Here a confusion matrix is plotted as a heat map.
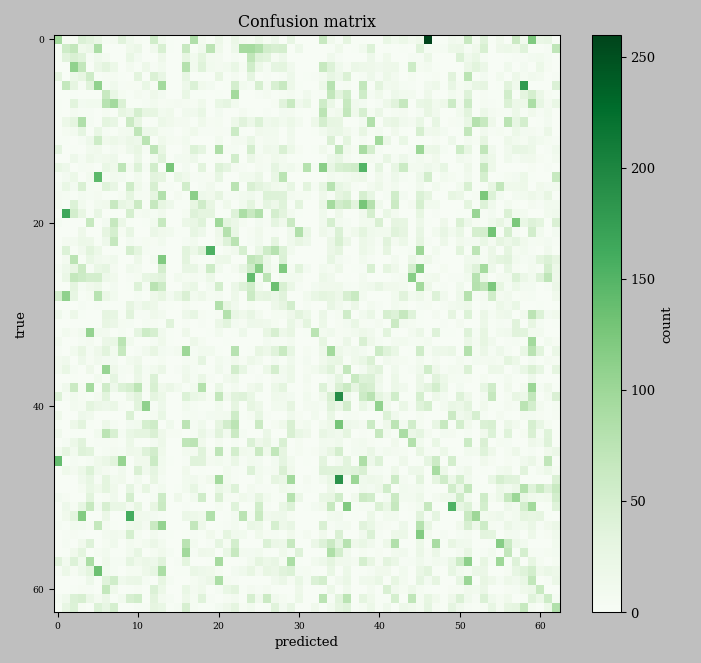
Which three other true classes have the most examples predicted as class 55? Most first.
57, 16, 48
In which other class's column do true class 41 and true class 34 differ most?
16
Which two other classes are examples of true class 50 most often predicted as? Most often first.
57, 29
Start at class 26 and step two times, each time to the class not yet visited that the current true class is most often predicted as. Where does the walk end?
13
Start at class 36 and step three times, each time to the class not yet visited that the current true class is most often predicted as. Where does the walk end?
7
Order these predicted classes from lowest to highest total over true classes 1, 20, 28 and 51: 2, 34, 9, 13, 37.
9, 37, 2, 34, 13
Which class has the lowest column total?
15
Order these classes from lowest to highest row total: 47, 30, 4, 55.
4, 47, 30, 55
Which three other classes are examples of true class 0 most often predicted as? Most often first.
46, 59, 17
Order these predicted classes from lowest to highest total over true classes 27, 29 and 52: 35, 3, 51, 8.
8, 35, 51, 3
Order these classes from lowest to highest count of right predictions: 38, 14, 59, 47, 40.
38, 59, 47, 40, 14
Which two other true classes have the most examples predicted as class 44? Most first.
26, 61
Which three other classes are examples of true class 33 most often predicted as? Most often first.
59, 8, 38
